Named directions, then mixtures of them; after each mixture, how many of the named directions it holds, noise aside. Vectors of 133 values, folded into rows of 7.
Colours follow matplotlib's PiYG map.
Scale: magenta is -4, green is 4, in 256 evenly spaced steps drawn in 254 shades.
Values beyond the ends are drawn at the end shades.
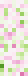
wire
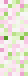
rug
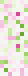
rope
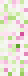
two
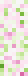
one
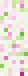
three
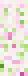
one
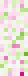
three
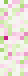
one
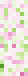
one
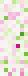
two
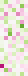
three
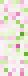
two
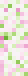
two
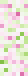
two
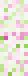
three
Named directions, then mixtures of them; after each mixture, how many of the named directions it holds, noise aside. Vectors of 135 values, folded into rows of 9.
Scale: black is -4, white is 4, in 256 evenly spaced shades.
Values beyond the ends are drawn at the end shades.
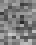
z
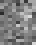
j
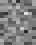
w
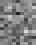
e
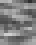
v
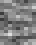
four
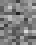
one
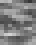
one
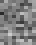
two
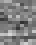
three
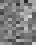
one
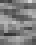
one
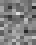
one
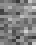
two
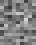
two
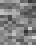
four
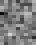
three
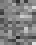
three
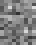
one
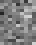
one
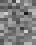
one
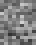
one
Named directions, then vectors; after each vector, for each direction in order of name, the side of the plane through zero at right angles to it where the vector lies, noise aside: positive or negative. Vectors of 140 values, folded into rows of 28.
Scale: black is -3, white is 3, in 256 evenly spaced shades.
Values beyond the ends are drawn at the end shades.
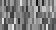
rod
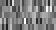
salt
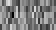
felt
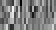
negative, negative, negative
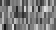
negative, positive, positive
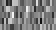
negative, negative, positive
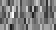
negative, negative, negative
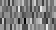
negative, positive, negative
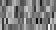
negative, negative, positive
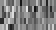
negative, negative, negative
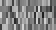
positive, negative, negative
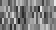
negative, positive, negative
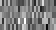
positive, negative, positive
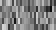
positive, negative, negative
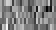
positive, negative, negative
